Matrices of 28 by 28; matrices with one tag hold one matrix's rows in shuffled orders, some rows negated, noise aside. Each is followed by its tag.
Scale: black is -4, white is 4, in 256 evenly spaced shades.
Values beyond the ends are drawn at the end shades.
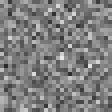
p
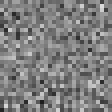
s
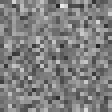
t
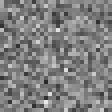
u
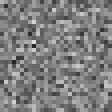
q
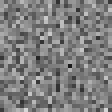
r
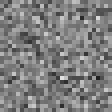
t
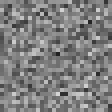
t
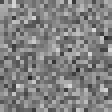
q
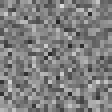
p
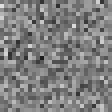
s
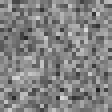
t
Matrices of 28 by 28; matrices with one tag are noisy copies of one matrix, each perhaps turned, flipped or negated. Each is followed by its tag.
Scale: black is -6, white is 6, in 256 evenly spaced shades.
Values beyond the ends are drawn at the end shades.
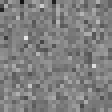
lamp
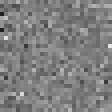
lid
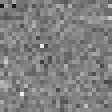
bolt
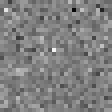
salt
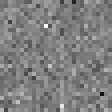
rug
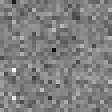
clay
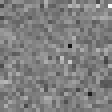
bolt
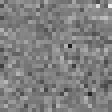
bolt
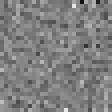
lid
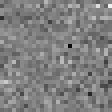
bolt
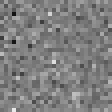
clay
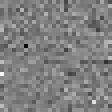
rug
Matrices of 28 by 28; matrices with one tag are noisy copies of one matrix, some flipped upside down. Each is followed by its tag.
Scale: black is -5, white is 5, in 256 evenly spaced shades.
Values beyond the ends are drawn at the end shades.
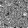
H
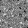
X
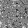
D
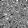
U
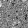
D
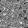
X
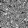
U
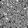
U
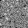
U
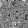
D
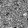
H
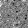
D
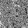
D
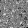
X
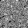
U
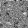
H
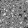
X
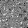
X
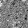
D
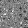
X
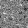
X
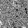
D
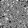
U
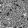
H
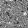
H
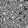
X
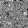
H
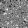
U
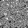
U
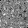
X
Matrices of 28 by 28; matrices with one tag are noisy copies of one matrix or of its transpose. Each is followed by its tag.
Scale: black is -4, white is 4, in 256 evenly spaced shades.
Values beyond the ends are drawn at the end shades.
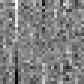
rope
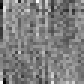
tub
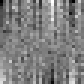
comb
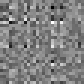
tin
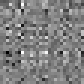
tin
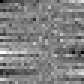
comb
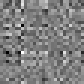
tin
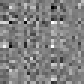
tin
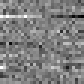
rope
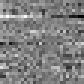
rope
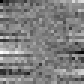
comb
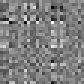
tin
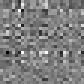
tin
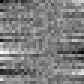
comb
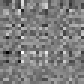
tin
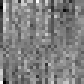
tub
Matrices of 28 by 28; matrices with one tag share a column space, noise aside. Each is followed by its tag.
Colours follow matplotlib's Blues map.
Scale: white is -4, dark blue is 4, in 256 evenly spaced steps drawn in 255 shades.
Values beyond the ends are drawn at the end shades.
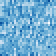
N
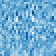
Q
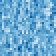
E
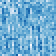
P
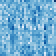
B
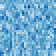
Q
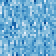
N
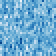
E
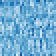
N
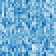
E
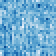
B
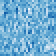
E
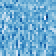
Q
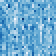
B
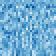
Q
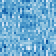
E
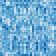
P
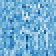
Q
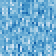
E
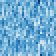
N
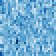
E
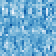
E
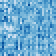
P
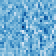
Q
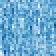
B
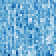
B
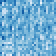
P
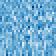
Q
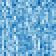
P
